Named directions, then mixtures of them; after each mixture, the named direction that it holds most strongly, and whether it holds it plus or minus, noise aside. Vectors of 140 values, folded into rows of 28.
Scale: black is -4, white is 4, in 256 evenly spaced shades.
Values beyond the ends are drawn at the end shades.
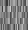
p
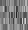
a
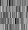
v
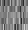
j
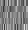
j, plus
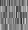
a, plus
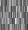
v, minus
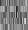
a, plus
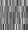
j, minus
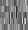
a, plus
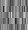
a, minus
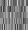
p, minus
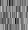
v, plus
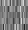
j, minus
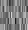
v, plus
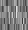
a, minus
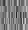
a, plus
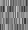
a, minus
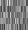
v, minus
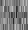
a, plus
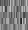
a, plus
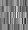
a, minus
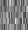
v, minus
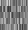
p, minus
